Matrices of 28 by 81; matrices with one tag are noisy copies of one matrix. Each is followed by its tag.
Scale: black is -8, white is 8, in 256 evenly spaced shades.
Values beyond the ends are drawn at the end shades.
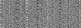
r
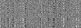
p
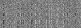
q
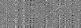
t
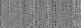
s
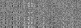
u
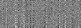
t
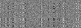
p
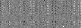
s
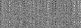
s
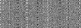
r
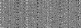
r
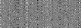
r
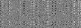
s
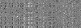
u
